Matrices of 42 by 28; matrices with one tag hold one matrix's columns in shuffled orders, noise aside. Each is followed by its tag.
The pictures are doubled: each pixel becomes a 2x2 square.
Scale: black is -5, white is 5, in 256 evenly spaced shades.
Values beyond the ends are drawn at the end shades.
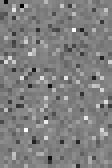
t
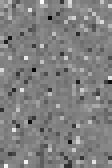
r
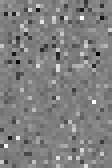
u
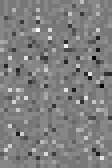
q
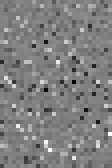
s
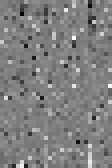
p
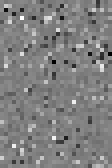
u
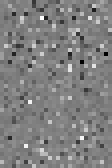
u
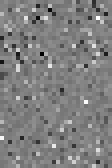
u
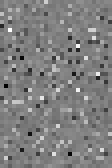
q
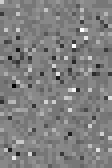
q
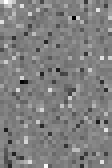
r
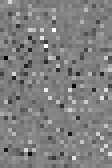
q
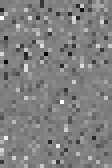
u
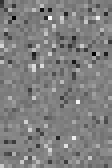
u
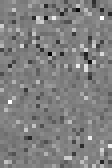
u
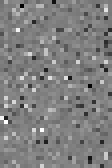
t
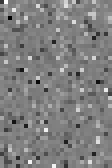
r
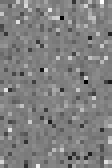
r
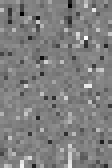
p
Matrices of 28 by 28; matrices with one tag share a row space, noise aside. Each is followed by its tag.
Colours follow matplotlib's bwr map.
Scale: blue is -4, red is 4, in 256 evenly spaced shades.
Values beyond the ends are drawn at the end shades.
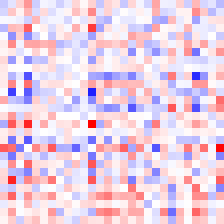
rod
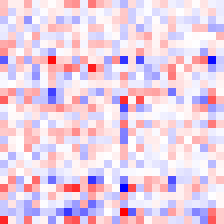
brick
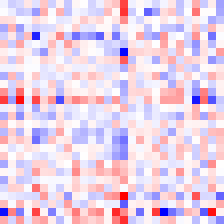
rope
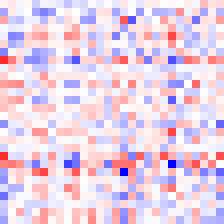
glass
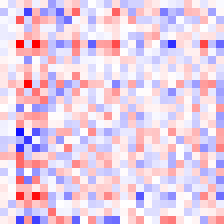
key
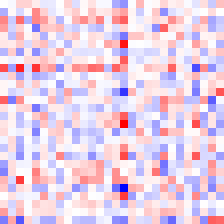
rope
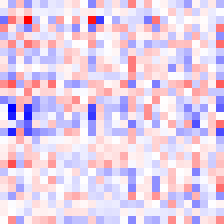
rod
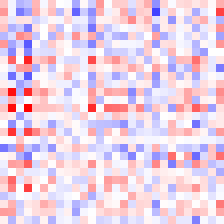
rod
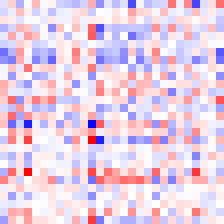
rod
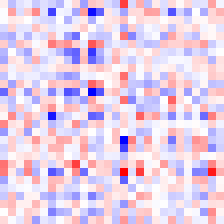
brick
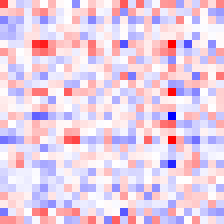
glass
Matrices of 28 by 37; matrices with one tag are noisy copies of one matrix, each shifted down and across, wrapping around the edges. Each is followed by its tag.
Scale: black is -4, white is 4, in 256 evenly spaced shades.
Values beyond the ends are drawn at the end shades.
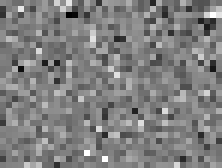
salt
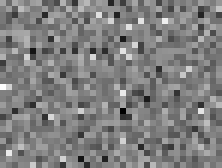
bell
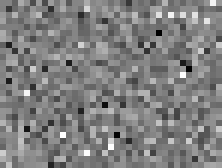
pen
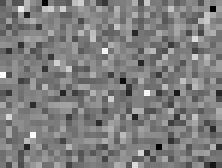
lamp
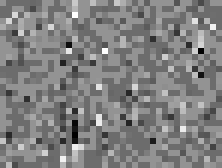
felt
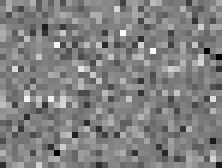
pen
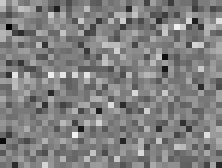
pen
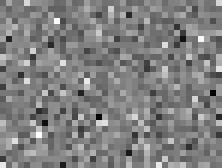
lamp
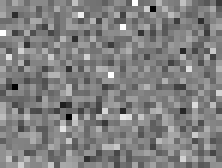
lamp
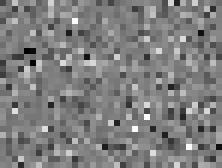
lamp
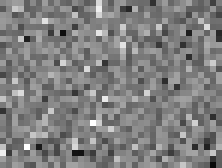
salt
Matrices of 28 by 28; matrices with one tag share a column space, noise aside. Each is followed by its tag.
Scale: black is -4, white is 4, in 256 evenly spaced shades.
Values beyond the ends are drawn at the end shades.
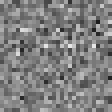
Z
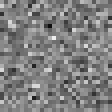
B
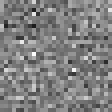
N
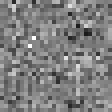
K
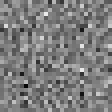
B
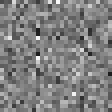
K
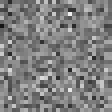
N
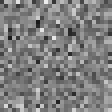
K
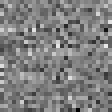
Z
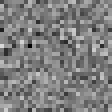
Z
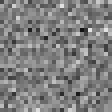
Z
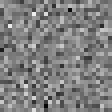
B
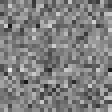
B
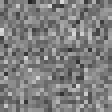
K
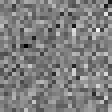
B
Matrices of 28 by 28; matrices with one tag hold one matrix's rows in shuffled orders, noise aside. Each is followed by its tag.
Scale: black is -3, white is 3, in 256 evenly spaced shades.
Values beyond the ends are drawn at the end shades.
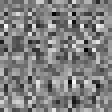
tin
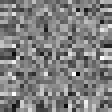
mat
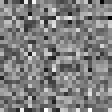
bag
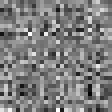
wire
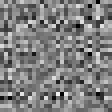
wire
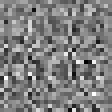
tin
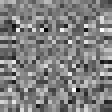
mat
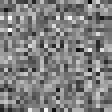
wire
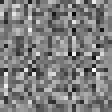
tin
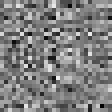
bag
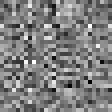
bag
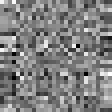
mat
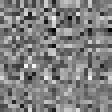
bag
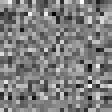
wire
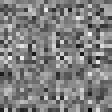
wire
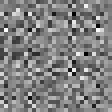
tin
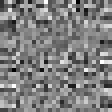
mat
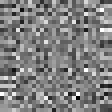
mat
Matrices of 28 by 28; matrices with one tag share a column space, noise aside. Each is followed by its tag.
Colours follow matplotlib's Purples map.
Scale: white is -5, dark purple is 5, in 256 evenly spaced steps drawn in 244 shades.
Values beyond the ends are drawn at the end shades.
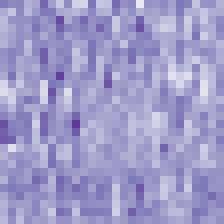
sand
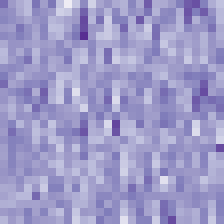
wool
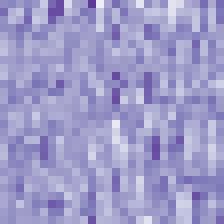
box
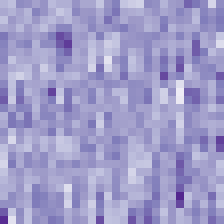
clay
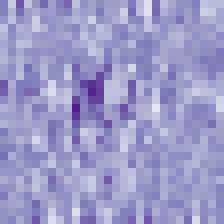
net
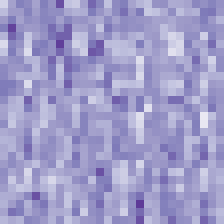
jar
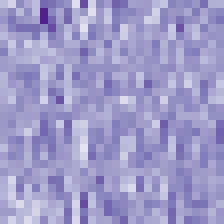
box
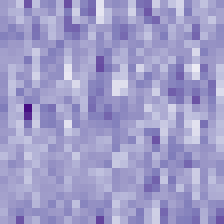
net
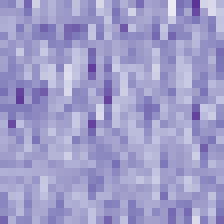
net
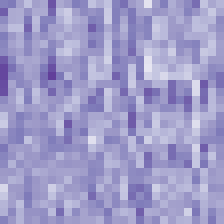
sand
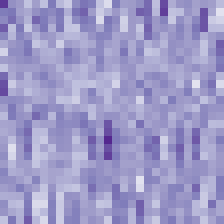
box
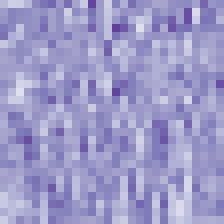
box
